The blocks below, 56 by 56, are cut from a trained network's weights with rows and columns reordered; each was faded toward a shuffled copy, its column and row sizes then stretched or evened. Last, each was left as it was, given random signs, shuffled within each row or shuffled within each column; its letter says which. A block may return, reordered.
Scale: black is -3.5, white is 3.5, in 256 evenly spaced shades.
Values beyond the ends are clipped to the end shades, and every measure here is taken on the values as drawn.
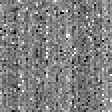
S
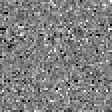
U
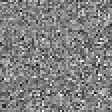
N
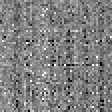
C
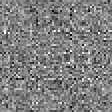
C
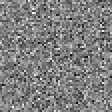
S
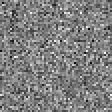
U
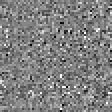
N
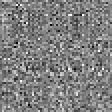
C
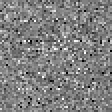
U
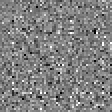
N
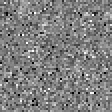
U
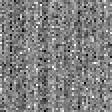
S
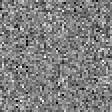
S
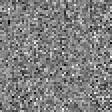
S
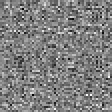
C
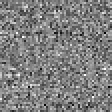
U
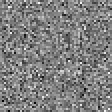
S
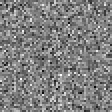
S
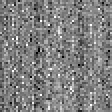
S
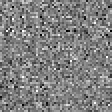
N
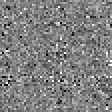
N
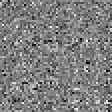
N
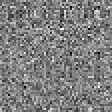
C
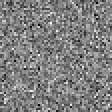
S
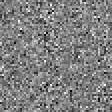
S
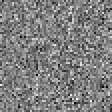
S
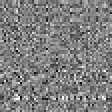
C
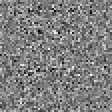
N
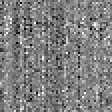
C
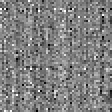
C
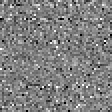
U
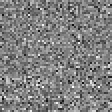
N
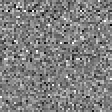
U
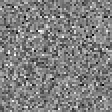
U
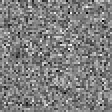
N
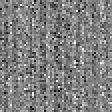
S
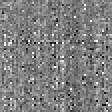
C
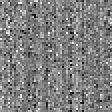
S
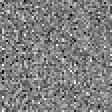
S
